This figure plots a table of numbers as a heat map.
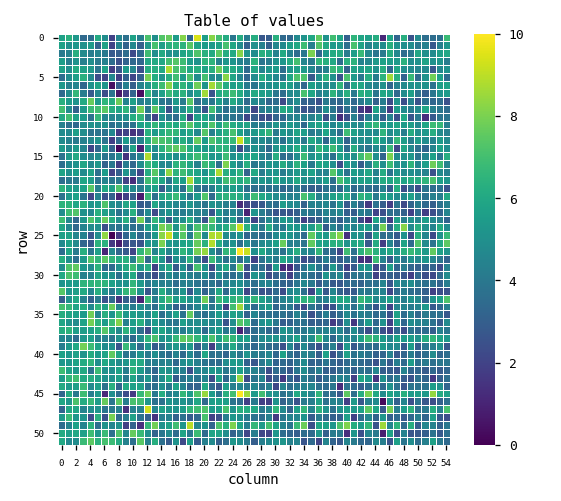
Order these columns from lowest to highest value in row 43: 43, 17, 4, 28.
17, 28, 43, 4
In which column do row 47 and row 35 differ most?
46
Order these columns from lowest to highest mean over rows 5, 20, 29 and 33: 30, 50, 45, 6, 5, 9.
6, 9, 50, 5, 30, 45
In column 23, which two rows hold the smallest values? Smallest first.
34, 36
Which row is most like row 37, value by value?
21
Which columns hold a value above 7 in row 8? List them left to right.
4, 8, 18
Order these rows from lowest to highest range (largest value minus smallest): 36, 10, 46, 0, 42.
42, 10, 36, 46, 0
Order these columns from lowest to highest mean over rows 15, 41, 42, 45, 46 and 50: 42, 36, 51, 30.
51, 42, 30, 36
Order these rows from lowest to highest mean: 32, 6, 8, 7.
32, 8, 7, 6
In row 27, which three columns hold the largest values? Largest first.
25, 26, 20
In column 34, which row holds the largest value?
49
